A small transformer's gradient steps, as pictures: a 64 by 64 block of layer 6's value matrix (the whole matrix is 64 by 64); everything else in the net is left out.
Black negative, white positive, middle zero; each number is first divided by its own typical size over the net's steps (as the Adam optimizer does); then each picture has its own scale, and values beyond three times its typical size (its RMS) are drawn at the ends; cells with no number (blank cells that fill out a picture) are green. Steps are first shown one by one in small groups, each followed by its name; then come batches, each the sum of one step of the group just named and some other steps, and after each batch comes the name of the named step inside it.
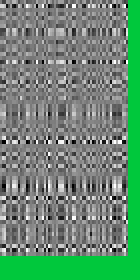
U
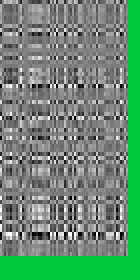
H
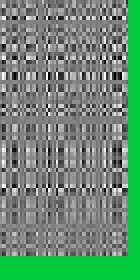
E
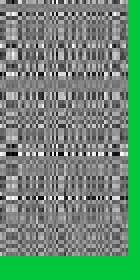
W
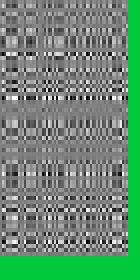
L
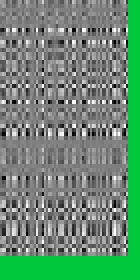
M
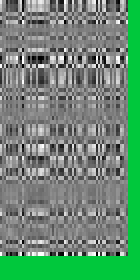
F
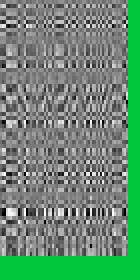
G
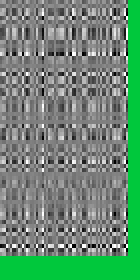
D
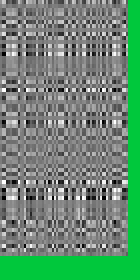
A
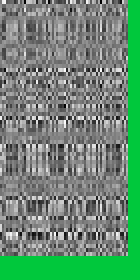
H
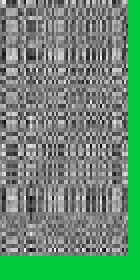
A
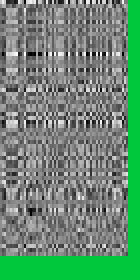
A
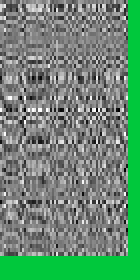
G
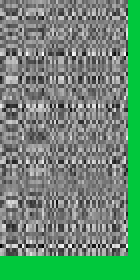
D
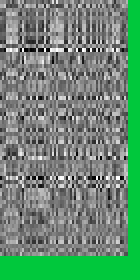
W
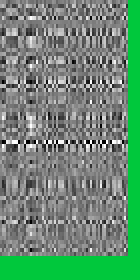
U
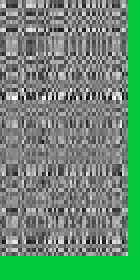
L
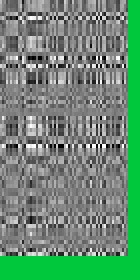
F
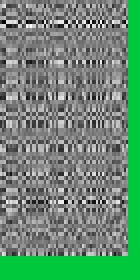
G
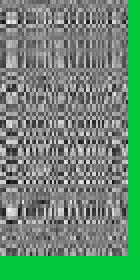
G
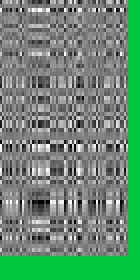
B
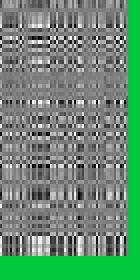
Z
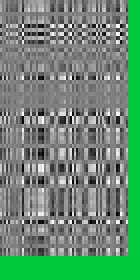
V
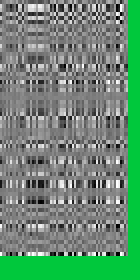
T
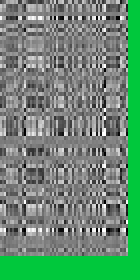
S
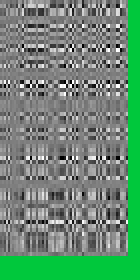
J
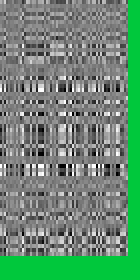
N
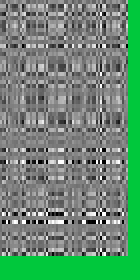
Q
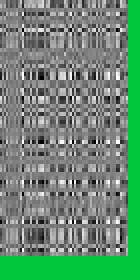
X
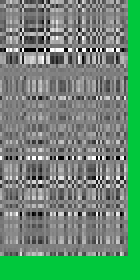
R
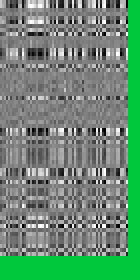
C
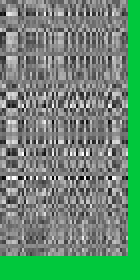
X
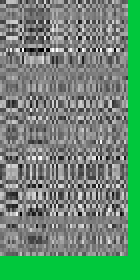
R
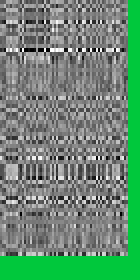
R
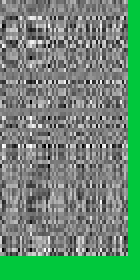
Z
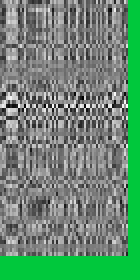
B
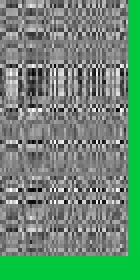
X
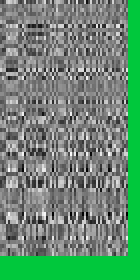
V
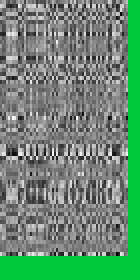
T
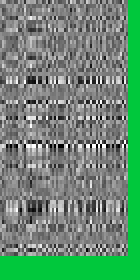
B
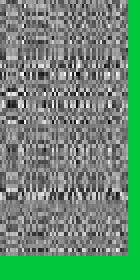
X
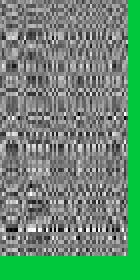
B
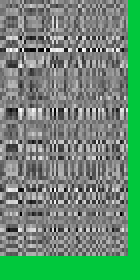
R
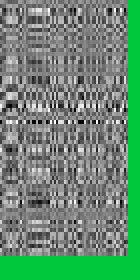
B
